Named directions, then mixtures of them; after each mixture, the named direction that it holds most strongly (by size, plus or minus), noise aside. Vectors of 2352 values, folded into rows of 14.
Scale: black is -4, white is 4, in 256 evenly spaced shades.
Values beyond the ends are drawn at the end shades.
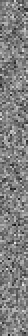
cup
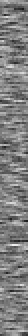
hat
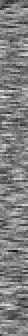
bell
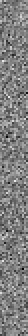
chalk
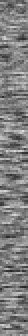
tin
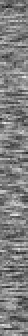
tin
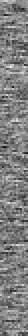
hat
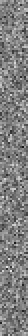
cup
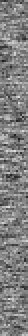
tin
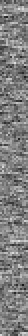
hat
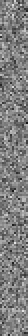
cup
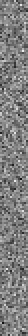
cup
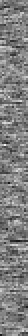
hat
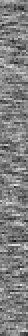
hat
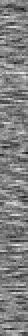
hat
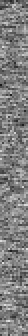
bell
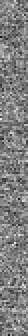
cup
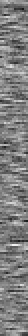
hat
